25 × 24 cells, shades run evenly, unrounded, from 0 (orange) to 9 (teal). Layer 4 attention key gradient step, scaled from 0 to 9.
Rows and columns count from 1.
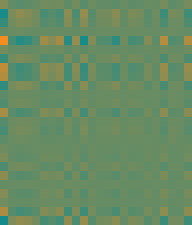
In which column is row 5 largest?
11
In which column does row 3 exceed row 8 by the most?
1
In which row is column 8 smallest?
5
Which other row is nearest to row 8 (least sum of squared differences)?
9
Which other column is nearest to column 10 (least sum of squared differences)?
6
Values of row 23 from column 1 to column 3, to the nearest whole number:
5 6 6
